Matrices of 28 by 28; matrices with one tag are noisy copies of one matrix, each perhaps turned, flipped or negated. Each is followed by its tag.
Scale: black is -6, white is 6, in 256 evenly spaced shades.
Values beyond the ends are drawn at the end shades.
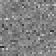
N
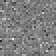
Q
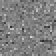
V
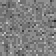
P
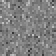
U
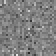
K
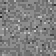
K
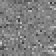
U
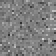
Q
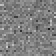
K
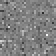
Q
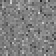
Q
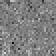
U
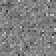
P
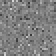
K
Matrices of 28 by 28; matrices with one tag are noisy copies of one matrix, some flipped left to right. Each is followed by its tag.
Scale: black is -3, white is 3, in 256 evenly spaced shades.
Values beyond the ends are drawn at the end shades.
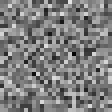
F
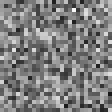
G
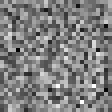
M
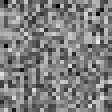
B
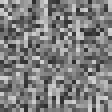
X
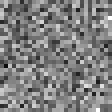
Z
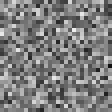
F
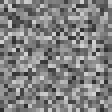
M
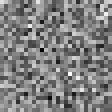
X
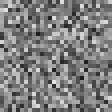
G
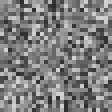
X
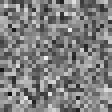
Z
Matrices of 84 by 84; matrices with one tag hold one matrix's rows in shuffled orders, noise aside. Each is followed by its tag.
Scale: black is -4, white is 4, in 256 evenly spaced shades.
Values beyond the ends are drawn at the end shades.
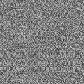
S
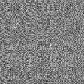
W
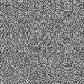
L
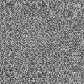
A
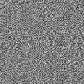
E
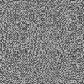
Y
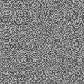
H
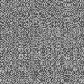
L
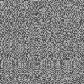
L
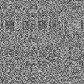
A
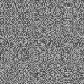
L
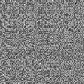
W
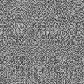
S
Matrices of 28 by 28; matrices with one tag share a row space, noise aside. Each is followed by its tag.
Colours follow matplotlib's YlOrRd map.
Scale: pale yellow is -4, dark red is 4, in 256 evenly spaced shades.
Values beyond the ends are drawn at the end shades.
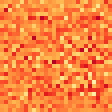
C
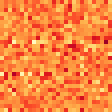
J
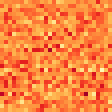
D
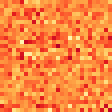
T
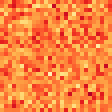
D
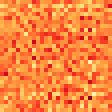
C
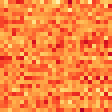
T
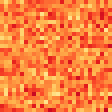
T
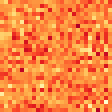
T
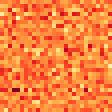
J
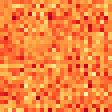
T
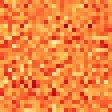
J
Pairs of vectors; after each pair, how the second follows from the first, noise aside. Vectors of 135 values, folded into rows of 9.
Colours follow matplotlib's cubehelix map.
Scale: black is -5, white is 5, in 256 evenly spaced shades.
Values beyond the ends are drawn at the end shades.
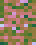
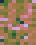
wrapped around, negated, partly zeroed.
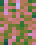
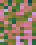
reversed.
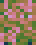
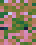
wrapped around.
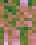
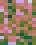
reversed.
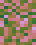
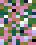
scaled up.
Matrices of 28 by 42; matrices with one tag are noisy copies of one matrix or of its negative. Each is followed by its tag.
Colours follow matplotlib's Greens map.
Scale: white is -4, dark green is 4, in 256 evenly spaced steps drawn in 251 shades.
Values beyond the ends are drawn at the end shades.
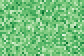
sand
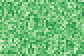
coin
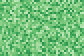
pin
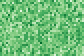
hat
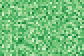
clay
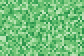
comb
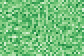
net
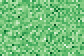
net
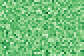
pin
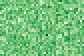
comb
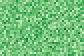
pin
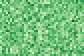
hat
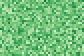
clay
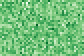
coin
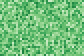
coin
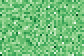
net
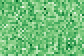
coin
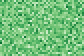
clay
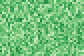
hat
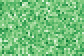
coin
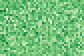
comb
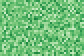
pin
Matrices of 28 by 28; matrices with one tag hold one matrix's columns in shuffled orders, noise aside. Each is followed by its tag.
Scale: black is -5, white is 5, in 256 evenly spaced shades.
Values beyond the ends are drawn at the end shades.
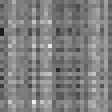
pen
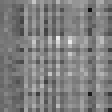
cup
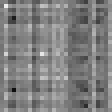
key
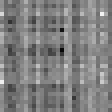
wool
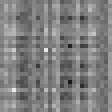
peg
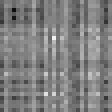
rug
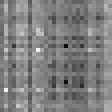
peg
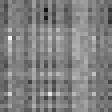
rug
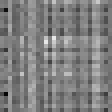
cup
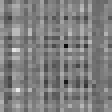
peg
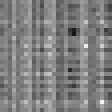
pen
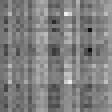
wool
